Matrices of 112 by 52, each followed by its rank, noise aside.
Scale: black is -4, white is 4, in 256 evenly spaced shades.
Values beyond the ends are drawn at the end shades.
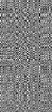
four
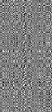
four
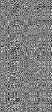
five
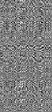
five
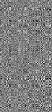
four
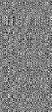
six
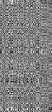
five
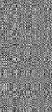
four
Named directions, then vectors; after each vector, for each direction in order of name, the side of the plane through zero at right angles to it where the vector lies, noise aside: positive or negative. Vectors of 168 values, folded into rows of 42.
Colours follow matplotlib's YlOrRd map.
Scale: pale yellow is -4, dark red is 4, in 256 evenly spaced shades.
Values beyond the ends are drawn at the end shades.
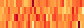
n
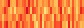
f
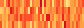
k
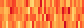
negative, positive, negative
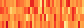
positive, negative, positive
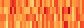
negative, positive, negative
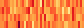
positive, negative, positive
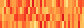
positive, positive, positive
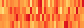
negative, positive, positive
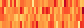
negative, negative, negative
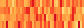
positive, negative, positive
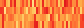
negative, negative, negative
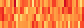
negative, negative, negative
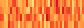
negative, positive, negative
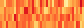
positive, positive, positive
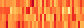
positive, negative, positive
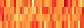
negative, negative, negative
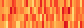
negative, positive, negative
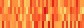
negative, negative, positive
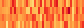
negative, positive, negative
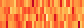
positive, negative, positive
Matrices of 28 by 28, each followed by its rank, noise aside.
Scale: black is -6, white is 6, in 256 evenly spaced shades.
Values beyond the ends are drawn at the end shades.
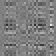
two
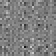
four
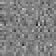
four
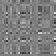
two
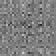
four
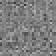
six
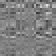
two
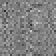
four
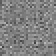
six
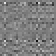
three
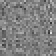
six
